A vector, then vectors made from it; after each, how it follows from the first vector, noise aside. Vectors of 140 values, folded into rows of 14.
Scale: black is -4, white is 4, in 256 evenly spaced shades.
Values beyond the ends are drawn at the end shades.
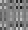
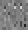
wrapped around, negated, partly zeroed.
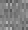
reversed, negated, shrunk.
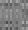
reversed, shrunk.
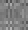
reversed, negated, shrunk.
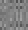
shrunk.
